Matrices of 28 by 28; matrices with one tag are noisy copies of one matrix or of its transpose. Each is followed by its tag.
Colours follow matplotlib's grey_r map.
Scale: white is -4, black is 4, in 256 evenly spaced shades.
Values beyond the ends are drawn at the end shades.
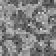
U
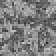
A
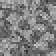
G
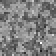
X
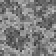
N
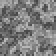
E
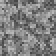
U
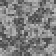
A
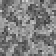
N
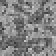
A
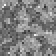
E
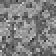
X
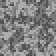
A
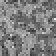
U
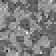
G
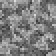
G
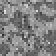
U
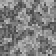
E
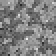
E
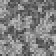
E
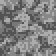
E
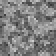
U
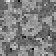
X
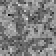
A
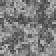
A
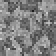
G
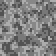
X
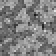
E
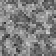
U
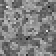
X
